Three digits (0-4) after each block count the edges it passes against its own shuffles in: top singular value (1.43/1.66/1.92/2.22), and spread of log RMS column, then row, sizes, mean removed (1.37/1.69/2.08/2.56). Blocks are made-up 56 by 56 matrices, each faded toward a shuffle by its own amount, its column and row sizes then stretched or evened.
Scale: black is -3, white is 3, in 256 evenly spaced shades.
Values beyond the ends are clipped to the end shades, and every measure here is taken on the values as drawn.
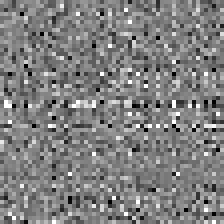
3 3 3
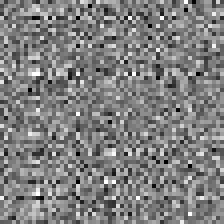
4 2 2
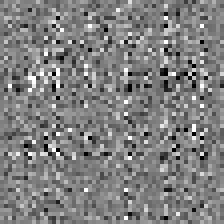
2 4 3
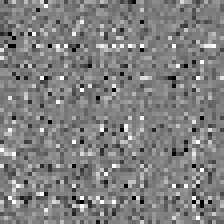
0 3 3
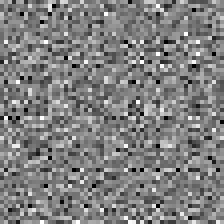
4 1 3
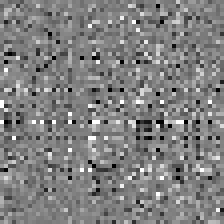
3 3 3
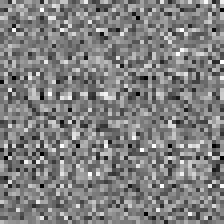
3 0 3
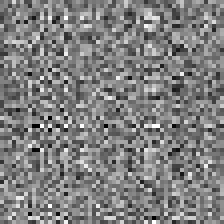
4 2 2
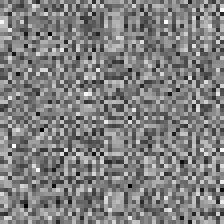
4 1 0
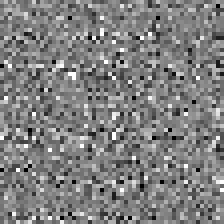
2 1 3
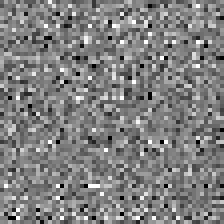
2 0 3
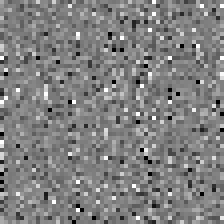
1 3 0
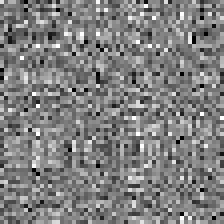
3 2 0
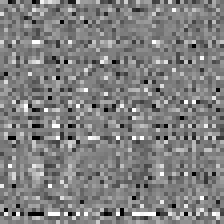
4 0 4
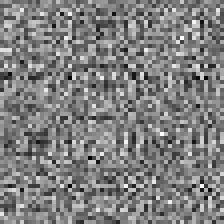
4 0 3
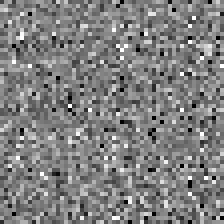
0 1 1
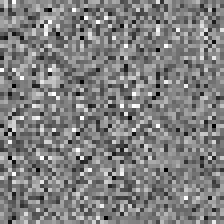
1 3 2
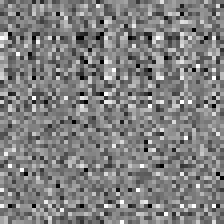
4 1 3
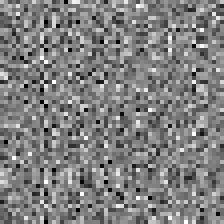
4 3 0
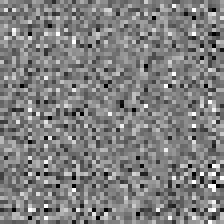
3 3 2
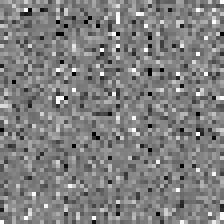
0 2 1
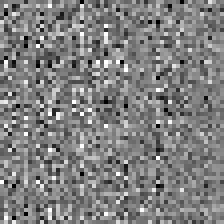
1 4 1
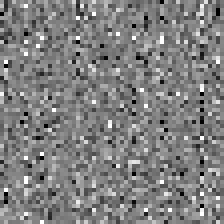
1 3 0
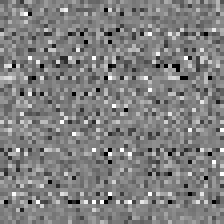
1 0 4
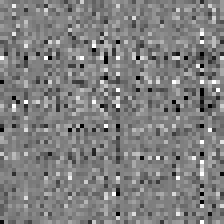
2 4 3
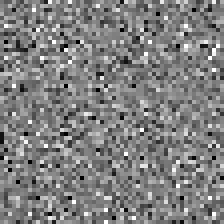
0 0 2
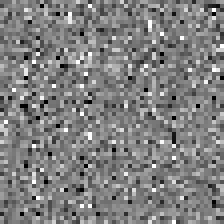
1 2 0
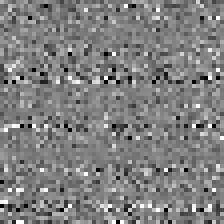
1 1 4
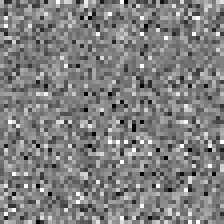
0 1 2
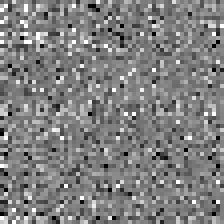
3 2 2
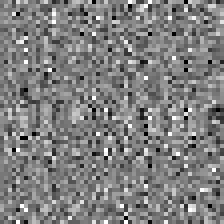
3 3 2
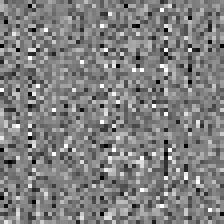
1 4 0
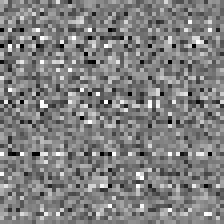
1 2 4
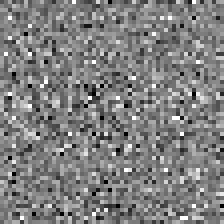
0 1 3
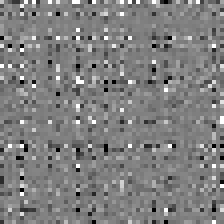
1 4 4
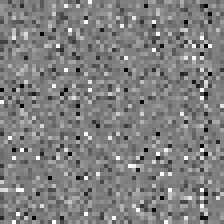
1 2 1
